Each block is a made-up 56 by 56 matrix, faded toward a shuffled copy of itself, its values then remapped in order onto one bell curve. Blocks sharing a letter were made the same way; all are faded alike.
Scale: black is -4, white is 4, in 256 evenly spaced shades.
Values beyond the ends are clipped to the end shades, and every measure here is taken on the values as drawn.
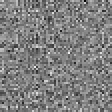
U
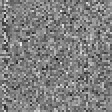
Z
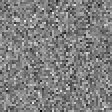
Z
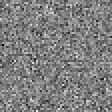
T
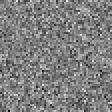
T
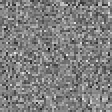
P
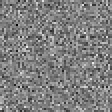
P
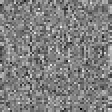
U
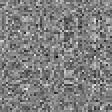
U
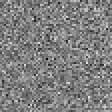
P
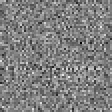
P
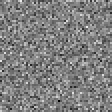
T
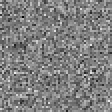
P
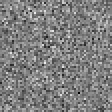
Z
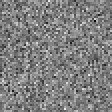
Z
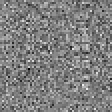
U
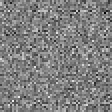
P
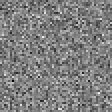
P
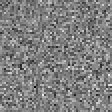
T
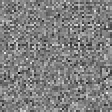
P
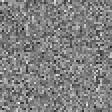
Z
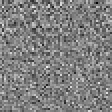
U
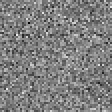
T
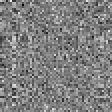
U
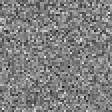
T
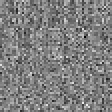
U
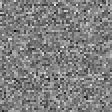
T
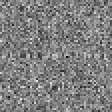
P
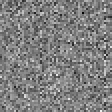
Z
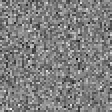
Z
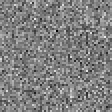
Z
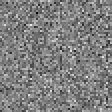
Z
